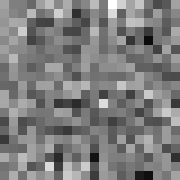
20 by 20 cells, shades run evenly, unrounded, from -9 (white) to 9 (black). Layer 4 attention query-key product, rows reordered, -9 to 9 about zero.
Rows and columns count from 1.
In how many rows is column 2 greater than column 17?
5
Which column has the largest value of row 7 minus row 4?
3
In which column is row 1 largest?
18
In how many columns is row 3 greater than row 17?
8
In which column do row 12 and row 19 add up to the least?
12
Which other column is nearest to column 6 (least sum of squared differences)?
10
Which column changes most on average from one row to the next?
17
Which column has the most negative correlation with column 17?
2
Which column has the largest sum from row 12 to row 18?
11
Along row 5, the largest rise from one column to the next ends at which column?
15
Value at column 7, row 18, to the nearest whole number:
6
